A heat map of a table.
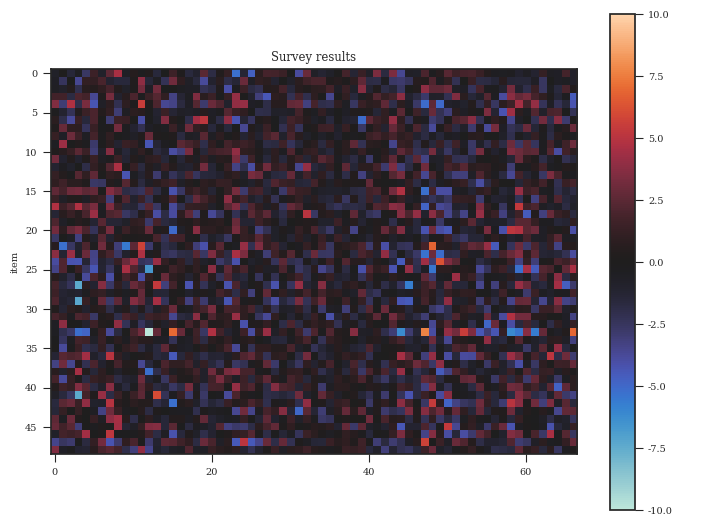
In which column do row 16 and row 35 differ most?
23
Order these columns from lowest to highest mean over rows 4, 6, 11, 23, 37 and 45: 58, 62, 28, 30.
58, 62, 28, 30
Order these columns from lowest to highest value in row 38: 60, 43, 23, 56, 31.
43, 56, 31, 60, 23
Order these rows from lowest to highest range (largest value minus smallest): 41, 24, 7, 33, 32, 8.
8, 7, 32, 24, 41, 33
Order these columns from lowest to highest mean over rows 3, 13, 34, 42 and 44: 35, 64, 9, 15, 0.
15, 35, 9, 64, 0
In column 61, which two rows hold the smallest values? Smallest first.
33, 25
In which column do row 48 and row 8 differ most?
12
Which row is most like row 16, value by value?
30
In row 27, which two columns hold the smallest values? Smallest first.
3, 45
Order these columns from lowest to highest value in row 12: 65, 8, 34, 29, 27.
34, 65, 29, 27, 8
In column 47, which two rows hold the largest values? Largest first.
33, 47
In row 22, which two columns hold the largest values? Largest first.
48, 11
